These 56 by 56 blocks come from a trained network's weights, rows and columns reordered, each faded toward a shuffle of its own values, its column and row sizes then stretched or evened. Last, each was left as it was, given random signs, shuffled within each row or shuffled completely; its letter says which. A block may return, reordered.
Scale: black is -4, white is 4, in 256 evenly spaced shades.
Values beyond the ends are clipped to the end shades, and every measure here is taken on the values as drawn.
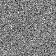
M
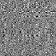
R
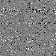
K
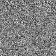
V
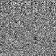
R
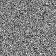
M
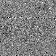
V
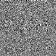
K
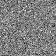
M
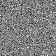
M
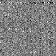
R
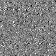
V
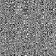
R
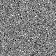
M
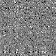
R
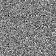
V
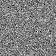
M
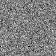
V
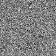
K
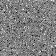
M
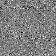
V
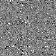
K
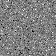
M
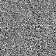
K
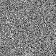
V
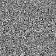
K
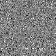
K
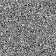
V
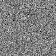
V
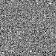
K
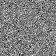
M
